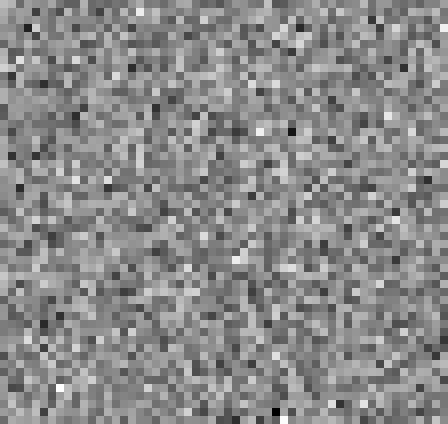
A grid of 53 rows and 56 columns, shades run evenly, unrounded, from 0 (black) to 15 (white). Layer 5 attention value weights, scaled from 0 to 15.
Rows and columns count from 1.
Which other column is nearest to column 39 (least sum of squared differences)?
16
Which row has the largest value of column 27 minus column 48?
46
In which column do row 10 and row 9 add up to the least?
17
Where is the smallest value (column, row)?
35, 52
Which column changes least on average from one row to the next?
21
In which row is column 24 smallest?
5
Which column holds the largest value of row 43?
4
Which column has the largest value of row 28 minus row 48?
50
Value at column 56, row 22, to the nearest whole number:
8
